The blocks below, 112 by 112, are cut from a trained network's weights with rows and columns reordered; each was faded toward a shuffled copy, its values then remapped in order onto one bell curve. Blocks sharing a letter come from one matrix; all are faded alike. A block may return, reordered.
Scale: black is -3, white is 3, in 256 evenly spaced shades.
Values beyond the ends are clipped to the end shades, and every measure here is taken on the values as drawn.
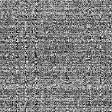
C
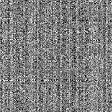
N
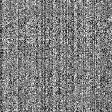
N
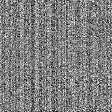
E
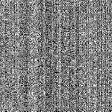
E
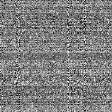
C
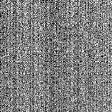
N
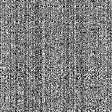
E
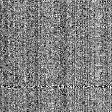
N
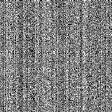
N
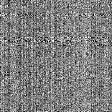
E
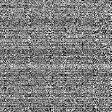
C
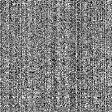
E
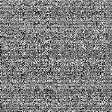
C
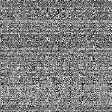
C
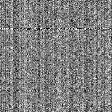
N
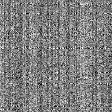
E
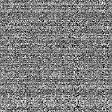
C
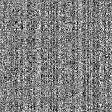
E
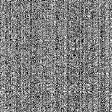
N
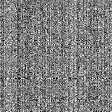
N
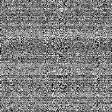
C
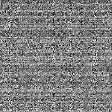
C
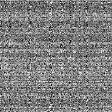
C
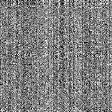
E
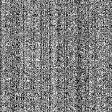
N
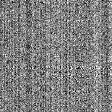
N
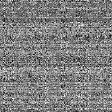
C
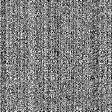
N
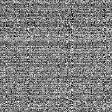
C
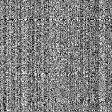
N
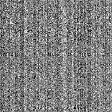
N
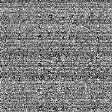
C
